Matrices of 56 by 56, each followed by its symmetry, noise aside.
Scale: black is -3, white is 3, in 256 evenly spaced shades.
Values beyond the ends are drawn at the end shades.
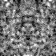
mirrored left to right.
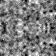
mirrored top to bottom.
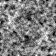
same after a half turn.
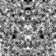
mirrored left to right.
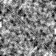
same after a half turn.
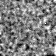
antisymmetric.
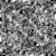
same after a half turn.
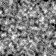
same after a half turn.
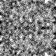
mirrored top to bottom.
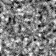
antisymmetric.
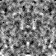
mirrored left to right.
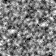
same after a half turn.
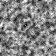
symmetric.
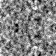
mirrored top to bottom.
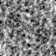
same after a half turn.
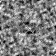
same after a half turn.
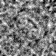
symmetric across the other diagonal.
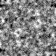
same after a half turn.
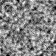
symmetric.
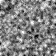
symmetric.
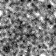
symmetric across the other diagonal.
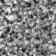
no symmetry.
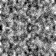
mirrored top to bottom.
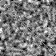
symmetric.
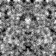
mirrored left to right.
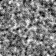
symmetric across the other diagonal.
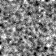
antisymmetric.
